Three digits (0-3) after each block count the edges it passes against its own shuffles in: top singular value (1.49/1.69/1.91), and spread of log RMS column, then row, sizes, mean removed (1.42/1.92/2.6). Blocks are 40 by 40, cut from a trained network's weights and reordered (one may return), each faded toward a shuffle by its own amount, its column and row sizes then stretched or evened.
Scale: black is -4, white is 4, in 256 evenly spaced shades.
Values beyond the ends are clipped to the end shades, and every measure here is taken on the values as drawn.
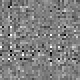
2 2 2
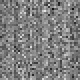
1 0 0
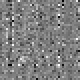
0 2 2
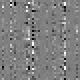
2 3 1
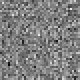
0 1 0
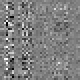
3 3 1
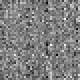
0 1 0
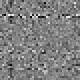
2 1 2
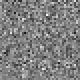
0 0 1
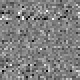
0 1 2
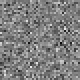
1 1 1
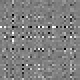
3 2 2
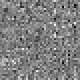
1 2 0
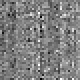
2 1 1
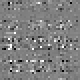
0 2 3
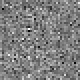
0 0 0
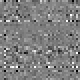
3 2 3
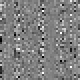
0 3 0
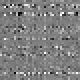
0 1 3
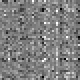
2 2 2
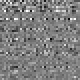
2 0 3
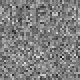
1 0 1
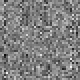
2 2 0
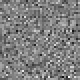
0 0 1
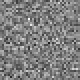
2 0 1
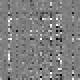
0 3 1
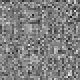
1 1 0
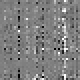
2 3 2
